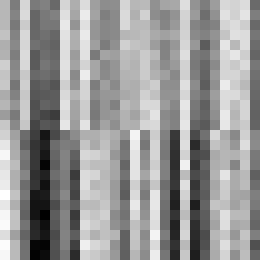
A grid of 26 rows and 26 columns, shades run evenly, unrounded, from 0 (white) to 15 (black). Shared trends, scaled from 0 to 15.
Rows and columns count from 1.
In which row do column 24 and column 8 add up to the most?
26
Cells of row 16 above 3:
20
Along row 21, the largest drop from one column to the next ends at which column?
19
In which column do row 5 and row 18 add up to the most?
5
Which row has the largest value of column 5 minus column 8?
14
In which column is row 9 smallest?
23
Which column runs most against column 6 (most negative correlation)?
16
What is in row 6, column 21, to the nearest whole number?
8
